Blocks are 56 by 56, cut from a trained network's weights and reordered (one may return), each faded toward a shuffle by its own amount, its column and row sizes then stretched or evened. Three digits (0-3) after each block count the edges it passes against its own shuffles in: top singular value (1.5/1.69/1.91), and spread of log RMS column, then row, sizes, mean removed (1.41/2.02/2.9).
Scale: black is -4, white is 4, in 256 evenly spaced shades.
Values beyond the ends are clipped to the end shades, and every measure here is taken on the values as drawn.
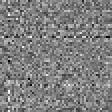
3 1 1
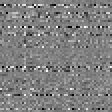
1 0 3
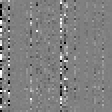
3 3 0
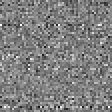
1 0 2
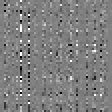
2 3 1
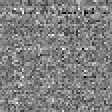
1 1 1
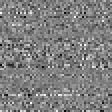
2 0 3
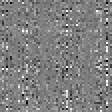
1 3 1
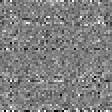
3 1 2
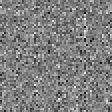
1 2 0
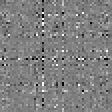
3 2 2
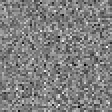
2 1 0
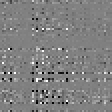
3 2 3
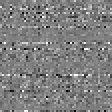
0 1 3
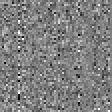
0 3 0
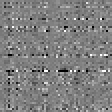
2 2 3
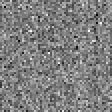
0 0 0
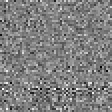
3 0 2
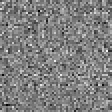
2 0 1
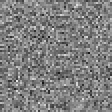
3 1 0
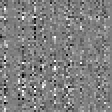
1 3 1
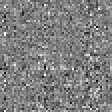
1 2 1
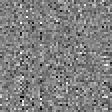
1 2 1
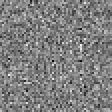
2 1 0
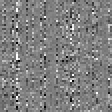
1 3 0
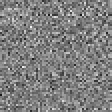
3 0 1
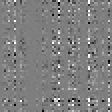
1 3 2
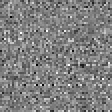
1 0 2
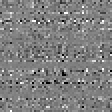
1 2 3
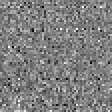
0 1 2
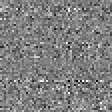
1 0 2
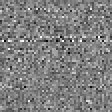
1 0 2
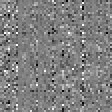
2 3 1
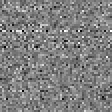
2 0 2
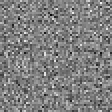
3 2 0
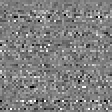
0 0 3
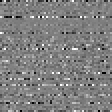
1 0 3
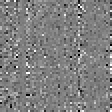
0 3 1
